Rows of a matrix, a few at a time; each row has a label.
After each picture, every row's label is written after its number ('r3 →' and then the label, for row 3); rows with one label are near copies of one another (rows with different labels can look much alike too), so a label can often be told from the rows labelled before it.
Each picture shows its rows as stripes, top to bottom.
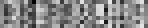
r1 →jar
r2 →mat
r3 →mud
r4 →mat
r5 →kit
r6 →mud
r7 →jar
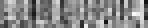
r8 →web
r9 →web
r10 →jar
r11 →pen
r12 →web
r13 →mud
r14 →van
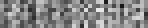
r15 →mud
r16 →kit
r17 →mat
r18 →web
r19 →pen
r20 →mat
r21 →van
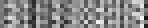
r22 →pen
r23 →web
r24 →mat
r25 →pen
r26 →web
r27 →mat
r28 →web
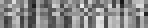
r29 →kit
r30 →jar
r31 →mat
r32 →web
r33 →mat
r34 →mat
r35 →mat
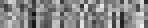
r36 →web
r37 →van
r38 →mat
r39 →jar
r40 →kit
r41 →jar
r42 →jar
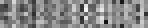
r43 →kit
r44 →van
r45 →van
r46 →web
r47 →van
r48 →mud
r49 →kit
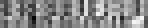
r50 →van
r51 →mat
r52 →van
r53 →mat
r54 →jar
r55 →pen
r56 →pen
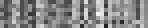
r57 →mat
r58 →mud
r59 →van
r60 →mat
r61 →van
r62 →kit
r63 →mud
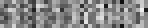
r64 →kit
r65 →mud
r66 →web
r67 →van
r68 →mat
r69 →van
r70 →kit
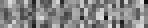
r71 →web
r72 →jar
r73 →van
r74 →mat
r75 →mud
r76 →kit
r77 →jar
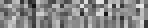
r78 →mat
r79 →jar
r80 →van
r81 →mud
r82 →kit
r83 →web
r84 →web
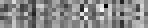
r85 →kit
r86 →mud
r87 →van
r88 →jar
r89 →van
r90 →kit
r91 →kit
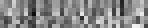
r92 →kit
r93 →kit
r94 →jar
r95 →jar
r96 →van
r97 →mat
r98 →pen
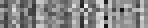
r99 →mud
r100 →van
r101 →kit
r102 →mat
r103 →mud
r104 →van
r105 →mud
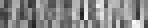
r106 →mat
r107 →mat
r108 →van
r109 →van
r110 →van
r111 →pen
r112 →pen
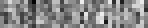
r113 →jar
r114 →pen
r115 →web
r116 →van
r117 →mat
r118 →mud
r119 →jar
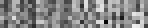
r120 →mat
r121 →van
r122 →mat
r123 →pen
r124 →kit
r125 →mud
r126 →pen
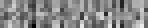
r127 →kit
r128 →kit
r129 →web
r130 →mud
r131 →van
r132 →jar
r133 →jar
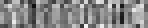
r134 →mat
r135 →jar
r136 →pen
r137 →kit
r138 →kit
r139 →kit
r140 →van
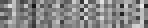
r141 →van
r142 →web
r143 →van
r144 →kit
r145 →van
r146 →web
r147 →pen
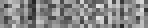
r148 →jar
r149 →mat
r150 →web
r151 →jar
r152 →mat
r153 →mud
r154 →kit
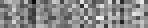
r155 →jar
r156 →van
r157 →kit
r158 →pen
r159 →mat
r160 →kit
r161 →mud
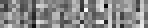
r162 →van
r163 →mud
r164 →van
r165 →jar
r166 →jar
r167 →mud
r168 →jar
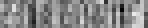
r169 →mud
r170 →kit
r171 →kit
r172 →pen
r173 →jar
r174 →jar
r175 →pen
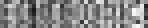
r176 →mat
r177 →web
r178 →pen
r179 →pen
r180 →web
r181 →van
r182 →pen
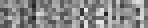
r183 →pen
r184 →jar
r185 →van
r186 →mud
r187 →jar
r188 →mat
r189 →van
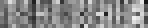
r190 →web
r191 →pen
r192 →pen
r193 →mud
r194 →pen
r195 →pen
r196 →van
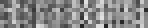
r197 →van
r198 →mat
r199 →web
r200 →van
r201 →van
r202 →kit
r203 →mud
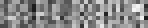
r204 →mat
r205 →pen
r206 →pen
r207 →mud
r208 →web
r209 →mat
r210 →van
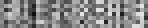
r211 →mat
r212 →jar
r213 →mat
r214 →jar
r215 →web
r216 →mud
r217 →pen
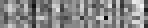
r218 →pen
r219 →jar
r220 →web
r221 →pen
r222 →mud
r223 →pen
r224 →web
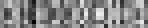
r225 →jar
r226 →jar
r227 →mat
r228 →mat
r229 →mat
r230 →jar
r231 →mud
